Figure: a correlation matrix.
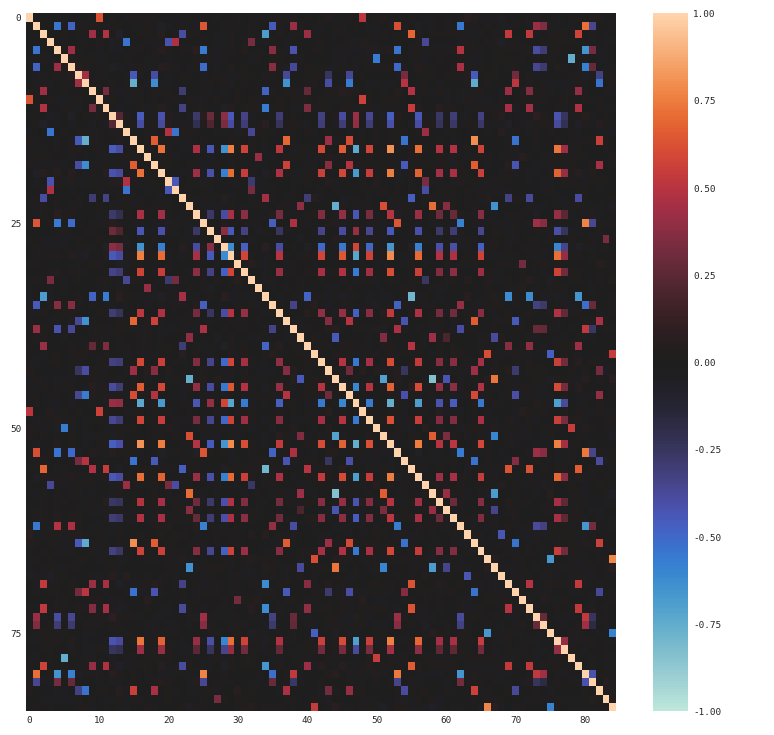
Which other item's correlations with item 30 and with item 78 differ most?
5
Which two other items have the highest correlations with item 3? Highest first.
21, 32
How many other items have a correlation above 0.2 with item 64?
6
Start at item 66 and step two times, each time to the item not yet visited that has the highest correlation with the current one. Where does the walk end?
41
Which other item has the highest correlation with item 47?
28
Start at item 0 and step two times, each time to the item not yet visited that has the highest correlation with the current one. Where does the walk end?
48
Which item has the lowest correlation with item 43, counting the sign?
8
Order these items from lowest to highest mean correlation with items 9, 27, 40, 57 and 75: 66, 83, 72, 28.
66, 28, 83, 72
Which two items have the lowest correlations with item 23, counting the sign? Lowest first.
44, 67
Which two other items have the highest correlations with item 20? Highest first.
14, 57
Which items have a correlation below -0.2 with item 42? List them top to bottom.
12, 13, 26, 28, 47
